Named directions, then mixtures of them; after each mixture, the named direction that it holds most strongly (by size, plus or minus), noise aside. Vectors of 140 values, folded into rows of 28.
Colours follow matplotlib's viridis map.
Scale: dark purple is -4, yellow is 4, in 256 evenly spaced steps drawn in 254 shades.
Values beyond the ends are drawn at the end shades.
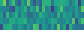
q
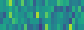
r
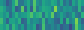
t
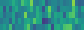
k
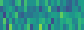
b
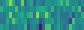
r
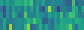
k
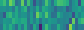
r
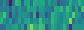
r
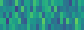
t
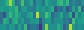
r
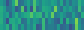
t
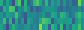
b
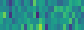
r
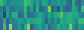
b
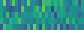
q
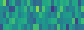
q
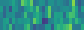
k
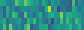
b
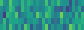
r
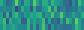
t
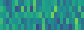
t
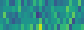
r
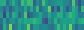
k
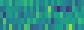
b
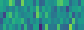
r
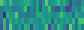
b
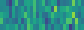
r
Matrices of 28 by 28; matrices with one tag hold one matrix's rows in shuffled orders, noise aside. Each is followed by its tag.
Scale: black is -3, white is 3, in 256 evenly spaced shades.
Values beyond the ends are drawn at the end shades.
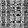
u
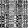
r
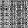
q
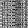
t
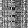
t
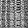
u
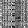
t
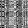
r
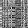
t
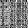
q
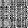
q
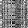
t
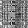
t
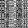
r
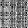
q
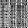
q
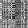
t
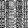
r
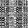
r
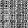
q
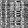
u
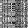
t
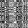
r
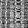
u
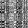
r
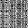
q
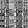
r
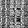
u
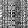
t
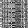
t
